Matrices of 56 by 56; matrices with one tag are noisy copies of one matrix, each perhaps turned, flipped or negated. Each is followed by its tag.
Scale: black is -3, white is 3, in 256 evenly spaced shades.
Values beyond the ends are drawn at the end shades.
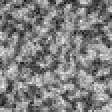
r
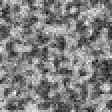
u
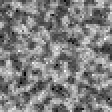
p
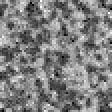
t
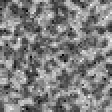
r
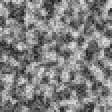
p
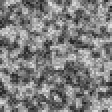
t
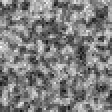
u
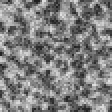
r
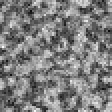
r
